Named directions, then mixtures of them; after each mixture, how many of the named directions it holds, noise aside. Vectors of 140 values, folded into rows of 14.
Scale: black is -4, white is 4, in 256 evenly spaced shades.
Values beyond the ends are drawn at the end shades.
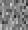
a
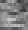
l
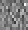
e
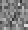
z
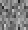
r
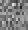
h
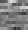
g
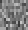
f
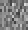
two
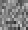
four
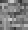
three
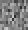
four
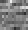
one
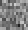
two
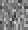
two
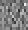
one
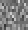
three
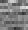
one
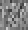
three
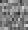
three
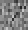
four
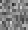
two
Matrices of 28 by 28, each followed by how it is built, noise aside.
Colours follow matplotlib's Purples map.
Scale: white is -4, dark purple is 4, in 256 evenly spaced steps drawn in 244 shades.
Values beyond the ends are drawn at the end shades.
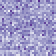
blocks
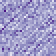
Hankel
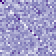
diagonal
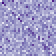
diagonal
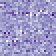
uneven rows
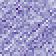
Hankel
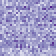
blocks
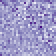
upper triangular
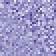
upper triangular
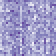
blocks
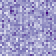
blocks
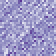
Hankel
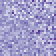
upper triangular
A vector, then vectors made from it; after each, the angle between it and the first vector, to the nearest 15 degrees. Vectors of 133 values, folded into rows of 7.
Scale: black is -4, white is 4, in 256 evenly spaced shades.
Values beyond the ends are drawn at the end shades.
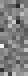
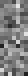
135 degrees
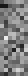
90 degrees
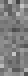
75 degrees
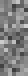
90 degrees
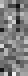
30 degrees
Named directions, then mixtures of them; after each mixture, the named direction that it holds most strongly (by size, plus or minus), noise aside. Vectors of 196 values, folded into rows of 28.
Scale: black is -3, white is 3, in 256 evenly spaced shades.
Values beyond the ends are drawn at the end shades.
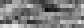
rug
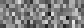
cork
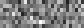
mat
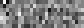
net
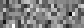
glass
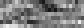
rug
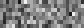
glass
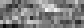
rug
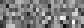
cork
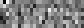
net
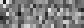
net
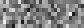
glass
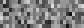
glass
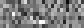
mat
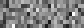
glass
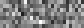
mat
